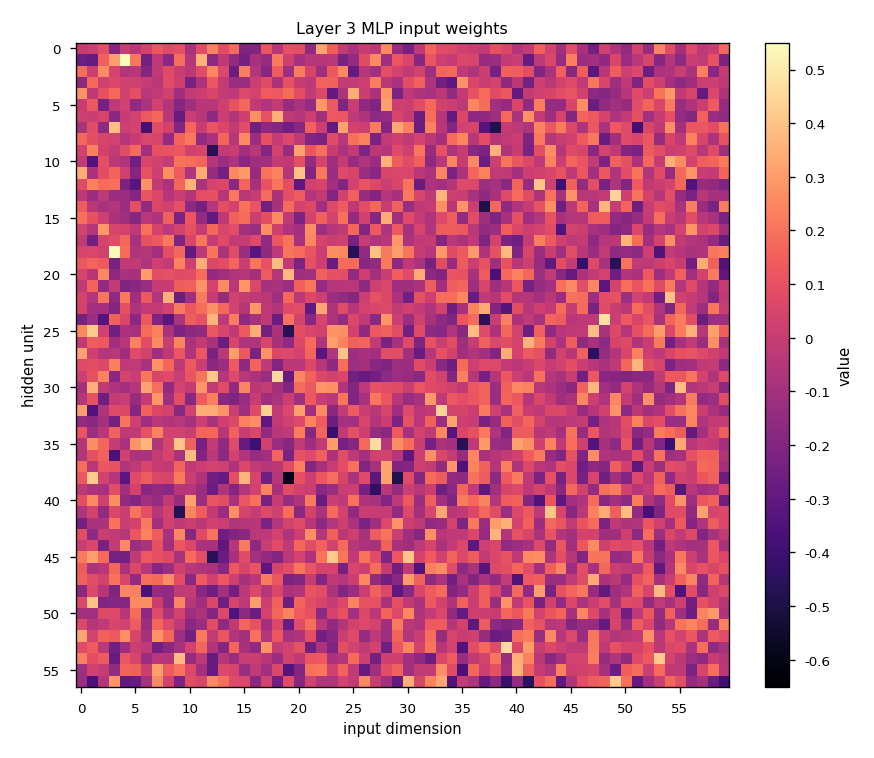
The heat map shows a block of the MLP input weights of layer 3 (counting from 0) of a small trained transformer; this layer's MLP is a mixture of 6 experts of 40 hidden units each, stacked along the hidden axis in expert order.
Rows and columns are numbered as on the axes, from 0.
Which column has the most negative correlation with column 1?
19
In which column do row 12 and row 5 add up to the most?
42
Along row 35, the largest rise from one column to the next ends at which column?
55
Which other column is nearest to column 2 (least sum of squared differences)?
8
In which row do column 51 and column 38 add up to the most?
28
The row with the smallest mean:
39
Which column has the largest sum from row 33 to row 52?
41
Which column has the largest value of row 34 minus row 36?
3
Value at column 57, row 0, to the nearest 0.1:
0
